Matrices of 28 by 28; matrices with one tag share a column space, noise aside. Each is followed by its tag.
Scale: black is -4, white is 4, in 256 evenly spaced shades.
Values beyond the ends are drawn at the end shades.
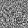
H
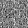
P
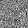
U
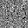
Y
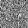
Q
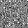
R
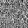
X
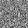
U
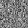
X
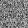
P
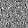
R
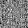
P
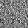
X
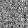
R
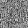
R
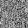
R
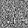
H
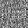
P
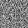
Q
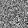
H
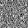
Q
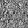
X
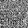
U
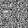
P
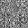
R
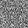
H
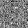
R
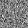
X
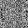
P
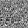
H
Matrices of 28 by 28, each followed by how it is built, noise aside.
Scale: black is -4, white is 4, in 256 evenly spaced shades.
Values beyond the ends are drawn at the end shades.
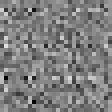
low rank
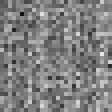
blocks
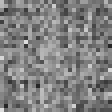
blocks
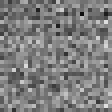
blocks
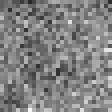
smooth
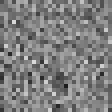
blocks
